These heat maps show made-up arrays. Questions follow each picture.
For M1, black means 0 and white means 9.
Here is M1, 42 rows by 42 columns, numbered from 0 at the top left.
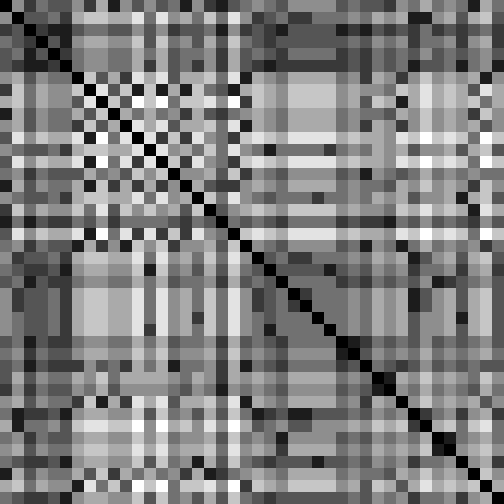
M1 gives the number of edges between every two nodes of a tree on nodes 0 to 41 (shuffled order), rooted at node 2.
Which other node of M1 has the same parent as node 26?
16
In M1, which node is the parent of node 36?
23
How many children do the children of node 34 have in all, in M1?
1
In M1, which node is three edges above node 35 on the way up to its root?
5
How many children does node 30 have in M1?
2
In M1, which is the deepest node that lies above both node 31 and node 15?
18
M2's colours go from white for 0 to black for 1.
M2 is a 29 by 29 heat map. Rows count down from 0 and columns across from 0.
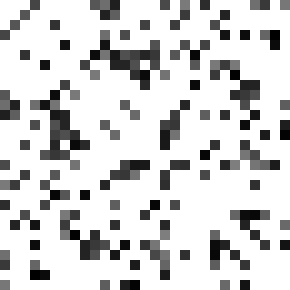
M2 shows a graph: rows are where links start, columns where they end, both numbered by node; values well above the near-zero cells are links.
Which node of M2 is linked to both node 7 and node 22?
node 16
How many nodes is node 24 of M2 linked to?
11
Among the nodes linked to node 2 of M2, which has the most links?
node 5
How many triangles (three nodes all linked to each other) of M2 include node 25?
8
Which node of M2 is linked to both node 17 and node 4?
node 20
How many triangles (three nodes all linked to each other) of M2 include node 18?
6
